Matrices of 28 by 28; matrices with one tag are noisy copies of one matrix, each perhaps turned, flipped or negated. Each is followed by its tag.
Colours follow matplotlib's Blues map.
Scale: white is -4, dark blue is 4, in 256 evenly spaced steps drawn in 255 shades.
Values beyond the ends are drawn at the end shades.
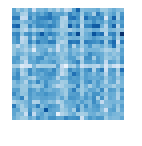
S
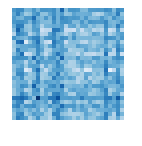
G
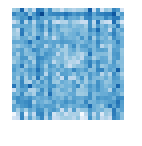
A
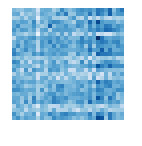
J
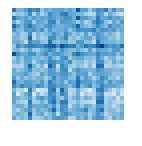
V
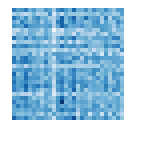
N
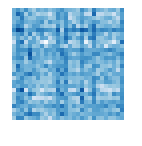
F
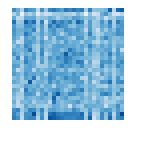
A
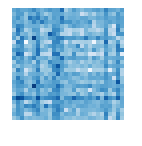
G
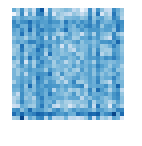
A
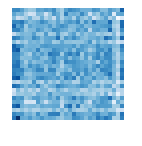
A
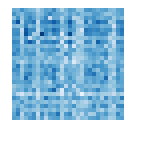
J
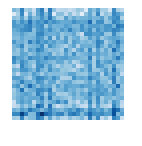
A
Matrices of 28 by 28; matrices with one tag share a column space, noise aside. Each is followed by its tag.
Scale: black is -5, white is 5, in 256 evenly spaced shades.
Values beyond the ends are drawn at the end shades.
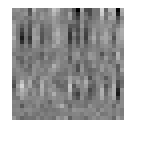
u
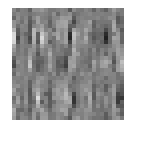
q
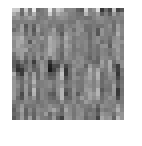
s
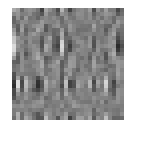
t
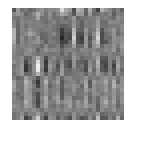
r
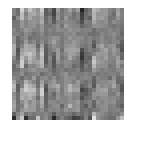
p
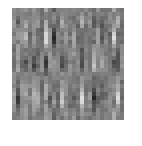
q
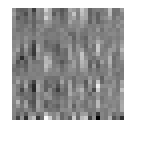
p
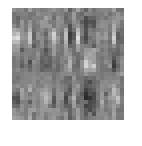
q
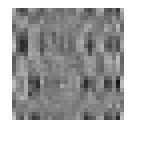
t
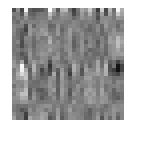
s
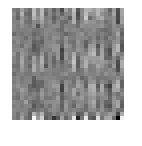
p
